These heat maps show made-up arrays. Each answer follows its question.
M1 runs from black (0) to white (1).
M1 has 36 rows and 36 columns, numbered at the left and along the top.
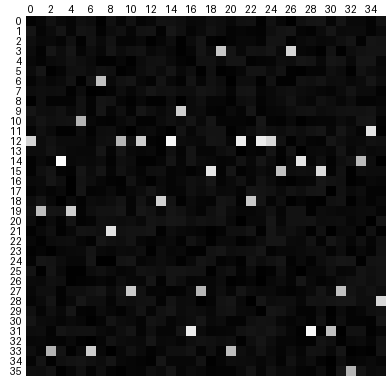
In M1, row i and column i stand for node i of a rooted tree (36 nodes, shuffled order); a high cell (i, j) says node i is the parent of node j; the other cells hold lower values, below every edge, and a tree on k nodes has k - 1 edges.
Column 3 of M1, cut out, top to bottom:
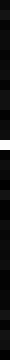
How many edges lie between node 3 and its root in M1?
2
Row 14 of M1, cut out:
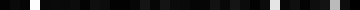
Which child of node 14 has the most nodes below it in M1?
27
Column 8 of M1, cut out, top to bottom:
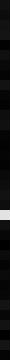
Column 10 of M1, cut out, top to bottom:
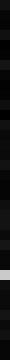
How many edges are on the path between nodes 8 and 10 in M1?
5
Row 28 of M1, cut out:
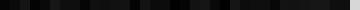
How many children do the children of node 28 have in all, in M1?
1
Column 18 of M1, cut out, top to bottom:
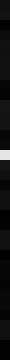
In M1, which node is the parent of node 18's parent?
9
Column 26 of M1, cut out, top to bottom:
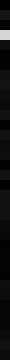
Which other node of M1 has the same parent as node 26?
19
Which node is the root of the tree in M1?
12
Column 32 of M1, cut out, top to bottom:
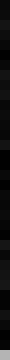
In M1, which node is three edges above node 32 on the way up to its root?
31
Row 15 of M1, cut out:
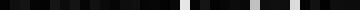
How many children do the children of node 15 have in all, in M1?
2
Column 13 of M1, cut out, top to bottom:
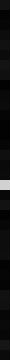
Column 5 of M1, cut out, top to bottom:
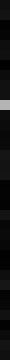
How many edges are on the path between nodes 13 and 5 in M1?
8
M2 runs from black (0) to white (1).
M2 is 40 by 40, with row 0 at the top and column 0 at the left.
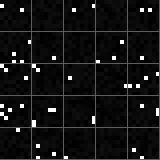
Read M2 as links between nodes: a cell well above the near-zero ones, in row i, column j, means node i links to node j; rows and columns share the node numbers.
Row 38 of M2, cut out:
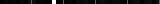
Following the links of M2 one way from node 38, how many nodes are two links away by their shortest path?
1
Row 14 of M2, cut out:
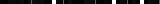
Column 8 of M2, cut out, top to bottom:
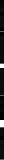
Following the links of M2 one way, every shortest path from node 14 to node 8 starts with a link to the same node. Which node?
node 28
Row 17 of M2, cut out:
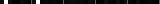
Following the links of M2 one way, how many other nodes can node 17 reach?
4
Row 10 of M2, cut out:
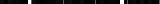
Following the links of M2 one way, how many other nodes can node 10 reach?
4
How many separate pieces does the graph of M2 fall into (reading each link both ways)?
5
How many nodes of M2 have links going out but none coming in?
9
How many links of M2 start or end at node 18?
2
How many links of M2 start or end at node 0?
4
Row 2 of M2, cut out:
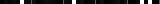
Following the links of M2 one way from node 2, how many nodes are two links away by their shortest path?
2
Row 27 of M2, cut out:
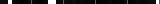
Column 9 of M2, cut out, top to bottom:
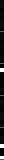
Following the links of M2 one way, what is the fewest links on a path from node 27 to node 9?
2
